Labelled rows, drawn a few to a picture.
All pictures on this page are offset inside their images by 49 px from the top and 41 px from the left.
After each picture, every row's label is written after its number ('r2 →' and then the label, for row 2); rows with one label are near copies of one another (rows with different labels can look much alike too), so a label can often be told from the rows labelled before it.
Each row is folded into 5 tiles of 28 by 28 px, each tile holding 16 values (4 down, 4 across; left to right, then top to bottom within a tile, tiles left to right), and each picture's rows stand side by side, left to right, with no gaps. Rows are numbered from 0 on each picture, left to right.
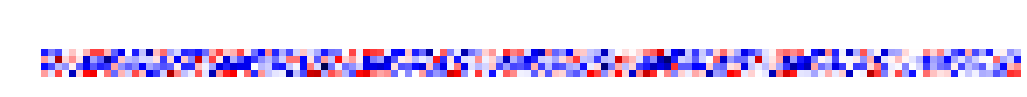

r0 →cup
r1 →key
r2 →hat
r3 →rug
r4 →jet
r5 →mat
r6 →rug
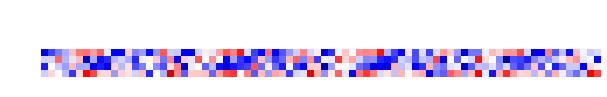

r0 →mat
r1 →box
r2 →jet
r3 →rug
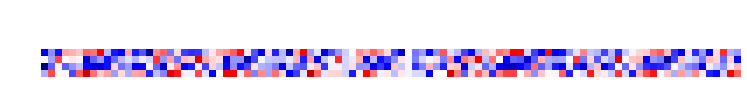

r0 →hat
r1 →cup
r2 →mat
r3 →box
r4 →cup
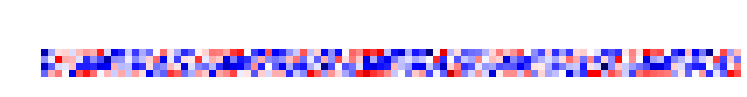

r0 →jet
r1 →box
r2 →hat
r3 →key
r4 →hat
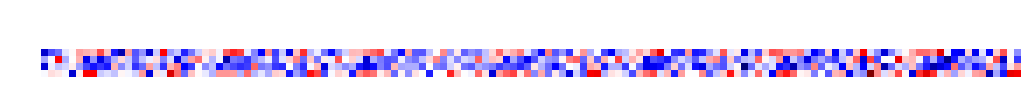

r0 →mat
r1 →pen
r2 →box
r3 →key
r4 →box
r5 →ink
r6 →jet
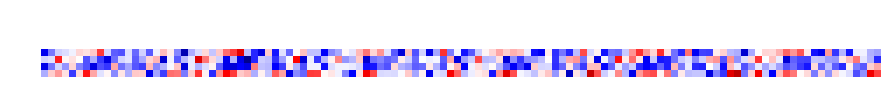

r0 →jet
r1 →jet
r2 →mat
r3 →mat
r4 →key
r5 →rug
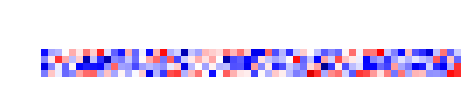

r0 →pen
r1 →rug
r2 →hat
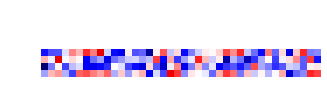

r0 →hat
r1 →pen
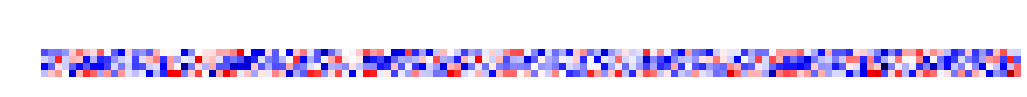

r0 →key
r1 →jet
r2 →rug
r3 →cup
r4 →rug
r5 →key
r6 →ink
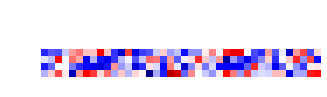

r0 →key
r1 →pen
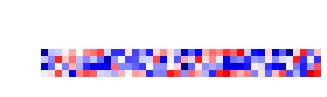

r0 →jet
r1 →hat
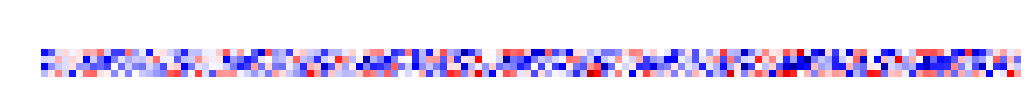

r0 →rug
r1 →rug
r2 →pen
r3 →rug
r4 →ink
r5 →jet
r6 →box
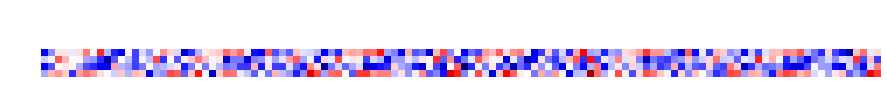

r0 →jet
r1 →rug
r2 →hat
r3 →ink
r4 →rug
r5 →hat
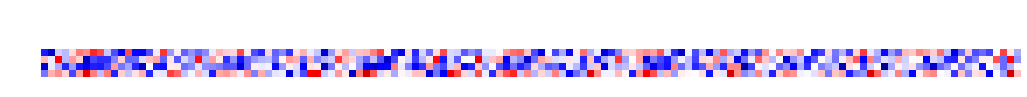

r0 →box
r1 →key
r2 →jet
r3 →cup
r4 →mat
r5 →ink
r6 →ink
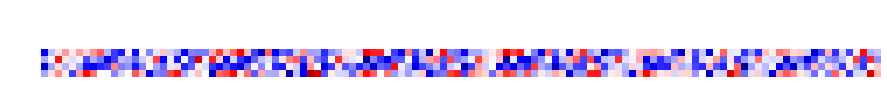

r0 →jet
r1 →key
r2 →pen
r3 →pen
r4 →mat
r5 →ink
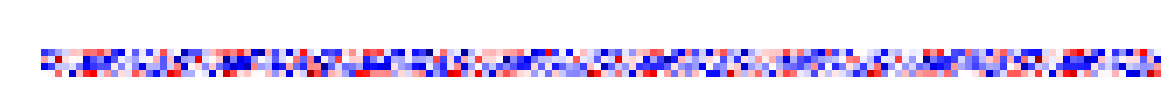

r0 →cup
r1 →mat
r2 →hat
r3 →rug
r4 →cup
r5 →rug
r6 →pen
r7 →cup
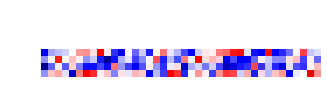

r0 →jet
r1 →box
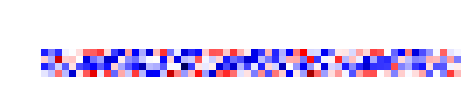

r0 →cup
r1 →ink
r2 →box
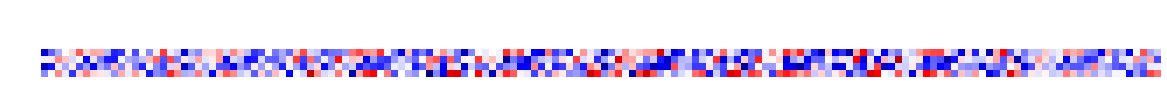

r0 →ink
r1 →ink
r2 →key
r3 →rug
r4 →jet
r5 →hat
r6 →cup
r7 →pen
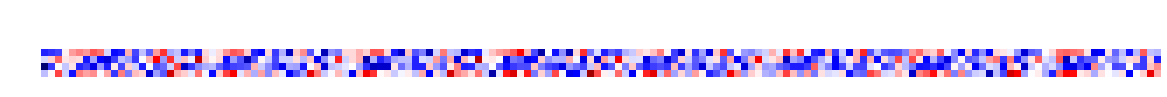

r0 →ink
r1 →cup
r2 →mat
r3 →cup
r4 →cup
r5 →pen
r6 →key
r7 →mat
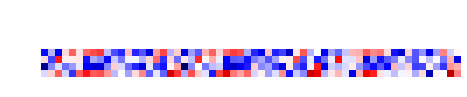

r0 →hat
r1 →hat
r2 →mat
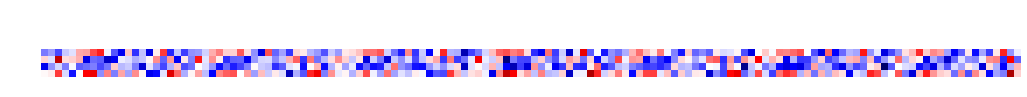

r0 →cup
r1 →key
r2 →pen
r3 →mat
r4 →key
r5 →box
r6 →ink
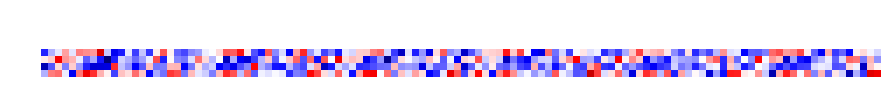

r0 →jet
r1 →pen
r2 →cup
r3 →rug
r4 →key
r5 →key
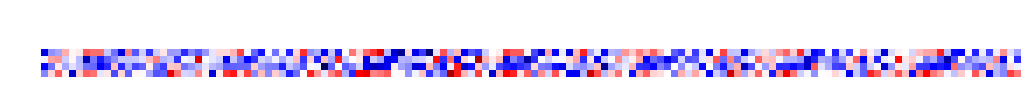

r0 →rug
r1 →cup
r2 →hat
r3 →cup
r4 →ink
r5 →jet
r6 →jet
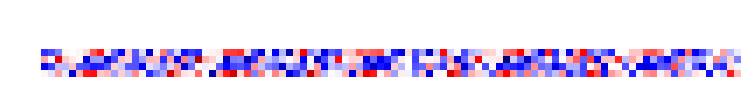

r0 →cup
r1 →cup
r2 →mat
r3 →pen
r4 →box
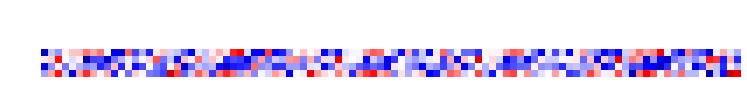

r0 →rug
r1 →box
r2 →cup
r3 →cup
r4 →key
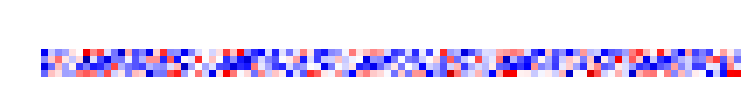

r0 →pen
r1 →jet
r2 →ink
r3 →mat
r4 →key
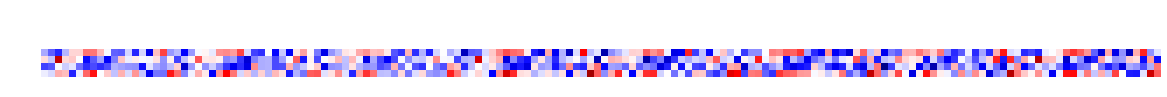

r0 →cup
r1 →jet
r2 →rug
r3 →mat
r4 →rug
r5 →hat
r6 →ink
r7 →cup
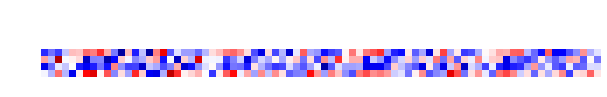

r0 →cup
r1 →cup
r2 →hat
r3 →box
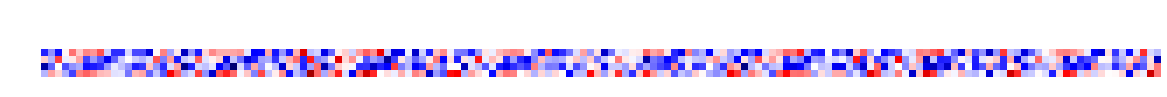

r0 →hat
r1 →ink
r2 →jet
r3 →box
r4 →rug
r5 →hat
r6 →mat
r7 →mat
